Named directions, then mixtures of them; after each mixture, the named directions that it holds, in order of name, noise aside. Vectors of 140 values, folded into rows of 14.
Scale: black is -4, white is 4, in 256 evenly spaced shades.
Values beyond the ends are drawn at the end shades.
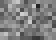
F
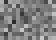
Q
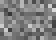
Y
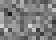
Y.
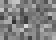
F, Q.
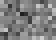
F, Q, Y.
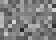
Q, Y.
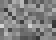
F, Y.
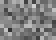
F, Q, Y.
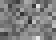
F.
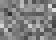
Y.
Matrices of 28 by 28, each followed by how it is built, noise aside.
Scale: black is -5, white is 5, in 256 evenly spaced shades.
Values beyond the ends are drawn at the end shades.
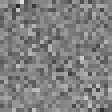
block diagonal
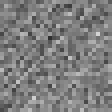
Hankel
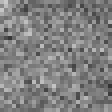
smooth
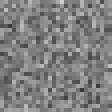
blocks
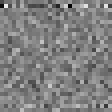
uneven rows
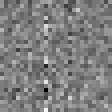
uneven columns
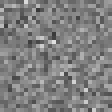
block diagonal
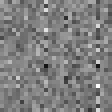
uneven columns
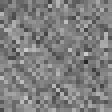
Toeplitz
